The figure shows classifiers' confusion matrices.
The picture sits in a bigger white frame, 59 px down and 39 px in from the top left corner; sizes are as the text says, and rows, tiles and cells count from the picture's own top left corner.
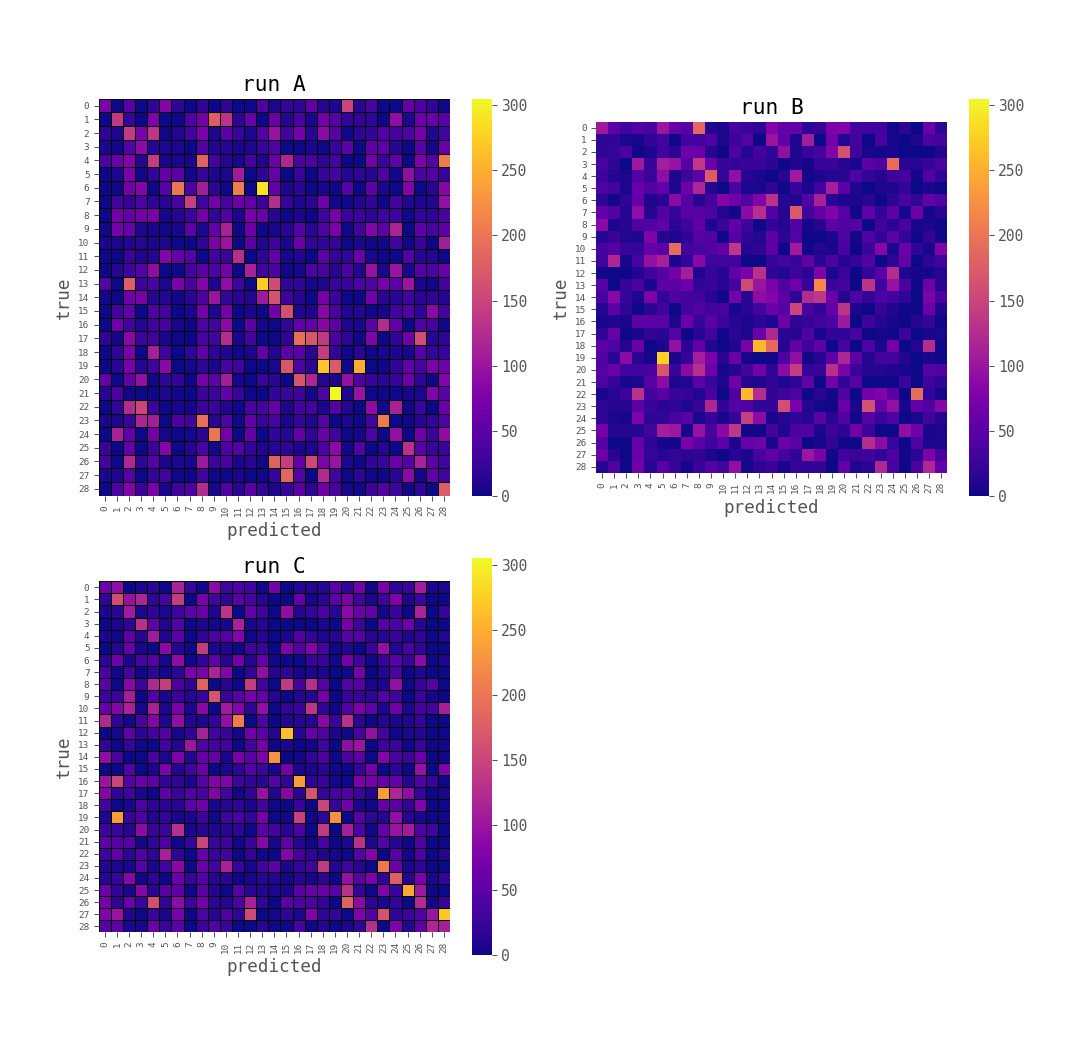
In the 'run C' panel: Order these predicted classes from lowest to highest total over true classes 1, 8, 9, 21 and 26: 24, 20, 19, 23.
19, 23, 24, 20
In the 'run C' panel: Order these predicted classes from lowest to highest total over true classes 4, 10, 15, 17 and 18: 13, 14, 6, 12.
14, 12, 6, 13
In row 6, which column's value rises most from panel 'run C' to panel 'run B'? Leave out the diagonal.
14
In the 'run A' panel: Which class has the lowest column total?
0
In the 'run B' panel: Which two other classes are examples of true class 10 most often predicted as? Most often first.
6, 11
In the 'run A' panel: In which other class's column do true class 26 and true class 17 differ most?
14
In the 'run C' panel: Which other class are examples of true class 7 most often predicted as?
9
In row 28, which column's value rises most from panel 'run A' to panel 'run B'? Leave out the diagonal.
27
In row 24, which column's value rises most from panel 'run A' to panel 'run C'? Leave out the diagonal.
20
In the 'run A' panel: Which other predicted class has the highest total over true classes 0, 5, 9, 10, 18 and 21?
19
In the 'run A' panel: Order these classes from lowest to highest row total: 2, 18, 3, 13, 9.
3, 18, 9, 2, 13
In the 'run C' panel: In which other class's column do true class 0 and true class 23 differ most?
18
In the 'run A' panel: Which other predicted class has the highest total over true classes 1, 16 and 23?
8
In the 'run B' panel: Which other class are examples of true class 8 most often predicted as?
0
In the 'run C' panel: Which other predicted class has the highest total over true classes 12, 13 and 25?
15
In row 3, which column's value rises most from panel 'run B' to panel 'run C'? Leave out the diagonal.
11
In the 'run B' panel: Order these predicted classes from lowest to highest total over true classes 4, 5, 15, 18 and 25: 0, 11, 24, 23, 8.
23, 24, 0, 11, 8
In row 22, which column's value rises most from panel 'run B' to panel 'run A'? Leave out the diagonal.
2
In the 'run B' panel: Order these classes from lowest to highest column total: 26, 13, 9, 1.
26, 1, 9, 13
